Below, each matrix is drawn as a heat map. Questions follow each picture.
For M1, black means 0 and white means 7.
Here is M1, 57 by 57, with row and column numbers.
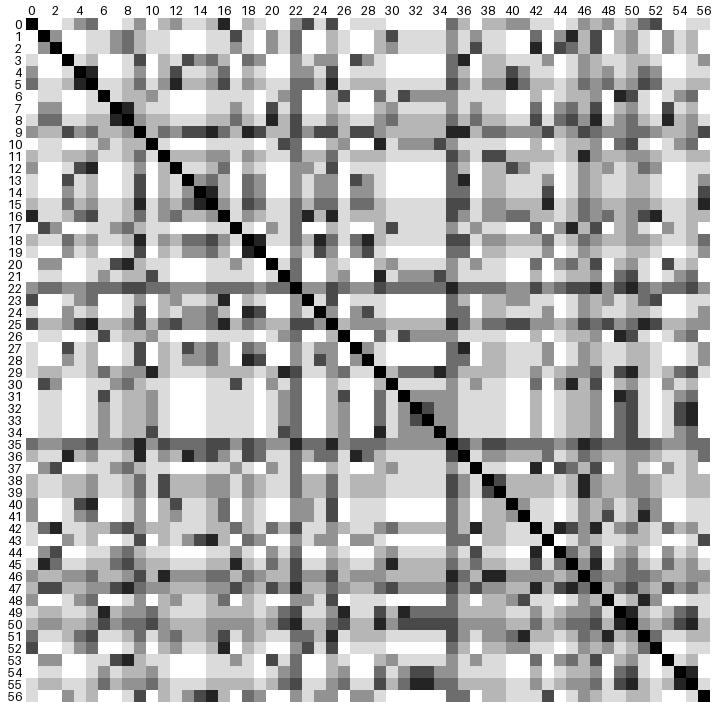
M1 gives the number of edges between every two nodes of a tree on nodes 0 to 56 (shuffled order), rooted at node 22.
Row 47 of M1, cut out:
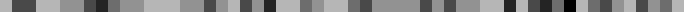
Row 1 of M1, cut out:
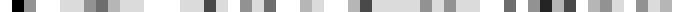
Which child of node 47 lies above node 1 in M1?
45
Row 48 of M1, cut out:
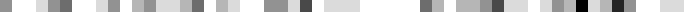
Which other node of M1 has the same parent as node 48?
41
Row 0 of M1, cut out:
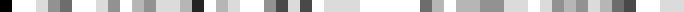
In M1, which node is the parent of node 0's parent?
25
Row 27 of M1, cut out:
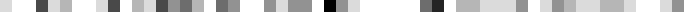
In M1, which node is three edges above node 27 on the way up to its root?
35
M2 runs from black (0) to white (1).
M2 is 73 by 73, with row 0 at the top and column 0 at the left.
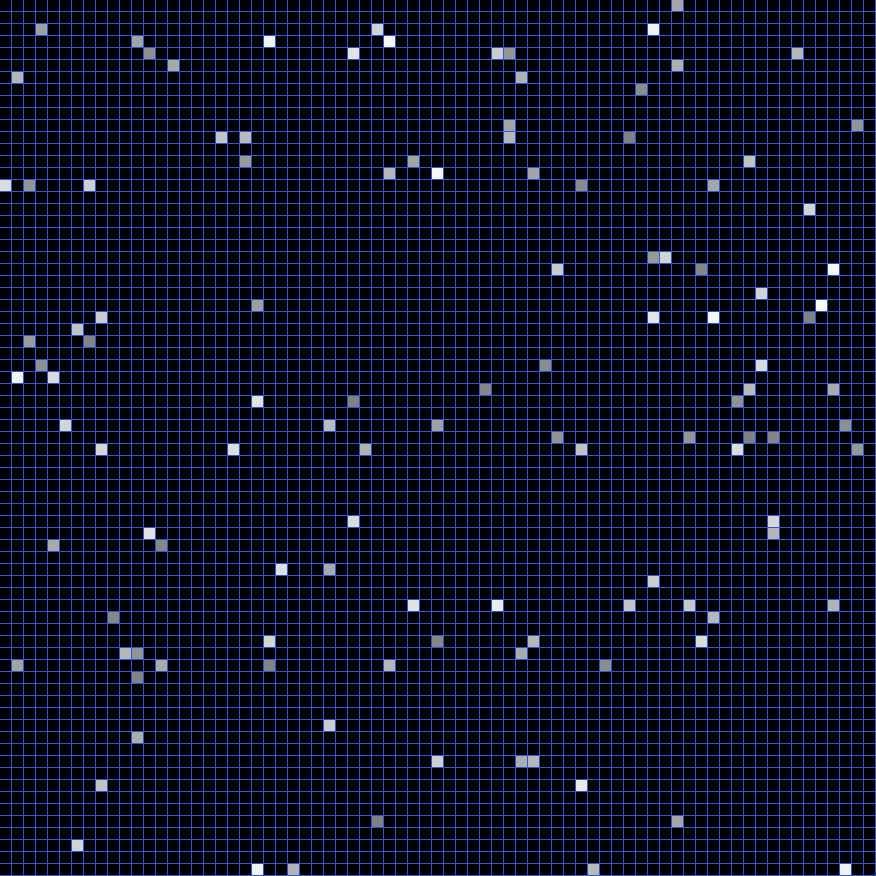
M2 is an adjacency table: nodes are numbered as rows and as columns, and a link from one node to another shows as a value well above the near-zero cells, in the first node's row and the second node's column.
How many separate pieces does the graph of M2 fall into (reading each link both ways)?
4
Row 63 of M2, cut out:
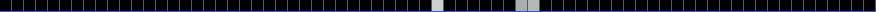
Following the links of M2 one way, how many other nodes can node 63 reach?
9
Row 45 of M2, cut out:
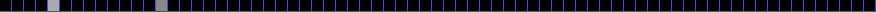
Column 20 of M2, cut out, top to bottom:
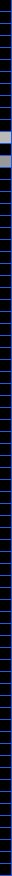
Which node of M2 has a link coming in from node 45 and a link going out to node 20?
node 13
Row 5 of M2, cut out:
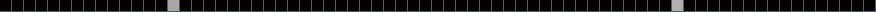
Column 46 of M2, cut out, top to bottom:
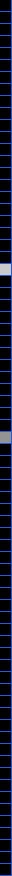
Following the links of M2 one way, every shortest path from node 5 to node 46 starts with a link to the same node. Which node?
node 14
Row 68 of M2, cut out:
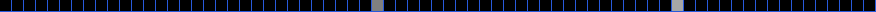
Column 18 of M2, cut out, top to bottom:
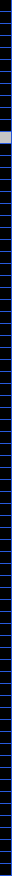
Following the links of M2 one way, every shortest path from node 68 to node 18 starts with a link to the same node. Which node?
node 56
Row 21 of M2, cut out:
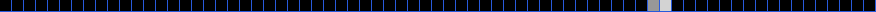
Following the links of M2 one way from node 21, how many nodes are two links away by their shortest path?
8
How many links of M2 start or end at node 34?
2
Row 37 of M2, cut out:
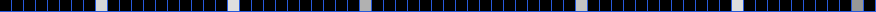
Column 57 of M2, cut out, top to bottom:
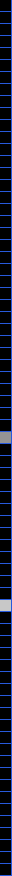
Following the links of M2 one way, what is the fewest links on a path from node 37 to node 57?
4
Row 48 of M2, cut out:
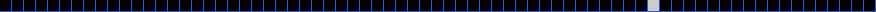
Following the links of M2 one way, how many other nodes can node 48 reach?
11
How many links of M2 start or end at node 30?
4
